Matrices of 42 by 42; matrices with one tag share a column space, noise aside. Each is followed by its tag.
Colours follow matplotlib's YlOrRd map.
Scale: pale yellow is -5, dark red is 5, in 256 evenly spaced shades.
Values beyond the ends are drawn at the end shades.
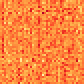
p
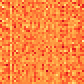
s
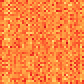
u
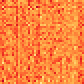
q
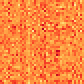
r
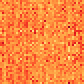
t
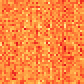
t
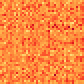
r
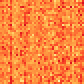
q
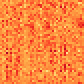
s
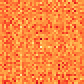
u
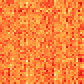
p
